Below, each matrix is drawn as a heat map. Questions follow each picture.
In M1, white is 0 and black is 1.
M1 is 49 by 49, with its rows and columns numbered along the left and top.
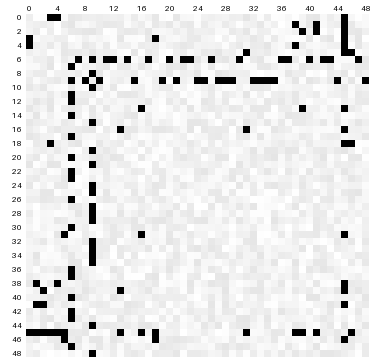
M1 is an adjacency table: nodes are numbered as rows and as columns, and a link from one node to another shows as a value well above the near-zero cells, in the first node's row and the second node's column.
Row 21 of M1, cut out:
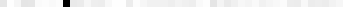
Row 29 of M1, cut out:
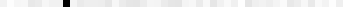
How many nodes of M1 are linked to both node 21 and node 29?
1
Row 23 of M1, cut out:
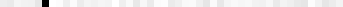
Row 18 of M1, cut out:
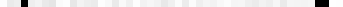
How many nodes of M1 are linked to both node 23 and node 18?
0
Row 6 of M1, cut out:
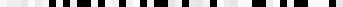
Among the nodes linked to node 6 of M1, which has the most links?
node 9
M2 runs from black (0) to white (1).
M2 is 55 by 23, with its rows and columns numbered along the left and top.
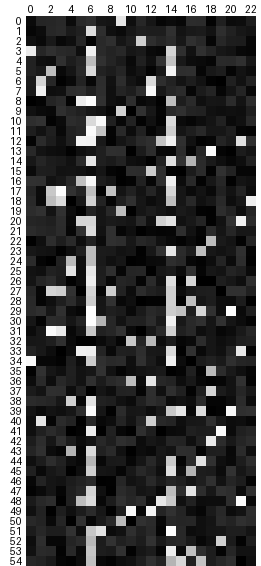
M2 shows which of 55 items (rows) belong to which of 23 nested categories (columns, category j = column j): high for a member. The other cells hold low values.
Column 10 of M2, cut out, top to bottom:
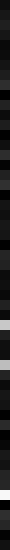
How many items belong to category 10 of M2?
3
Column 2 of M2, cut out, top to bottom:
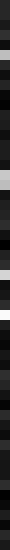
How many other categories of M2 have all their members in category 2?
3
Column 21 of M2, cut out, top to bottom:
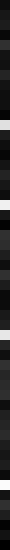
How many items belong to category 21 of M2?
4
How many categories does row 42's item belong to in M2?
1
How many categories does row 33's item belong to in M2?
4
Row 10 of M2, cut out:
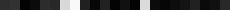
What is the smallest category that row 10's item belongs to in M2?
7
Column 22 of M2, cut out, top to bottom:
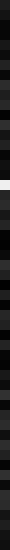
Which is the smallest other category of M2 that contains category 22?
3
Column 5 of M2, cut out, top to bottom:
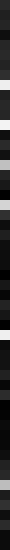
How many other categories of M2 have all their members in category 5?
2
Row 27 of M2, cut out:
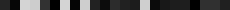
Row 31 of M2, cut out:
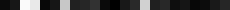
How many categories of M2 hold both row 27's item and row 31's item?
4
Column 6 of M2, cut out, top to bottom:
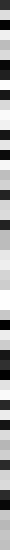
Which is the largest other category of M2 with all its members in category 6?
14
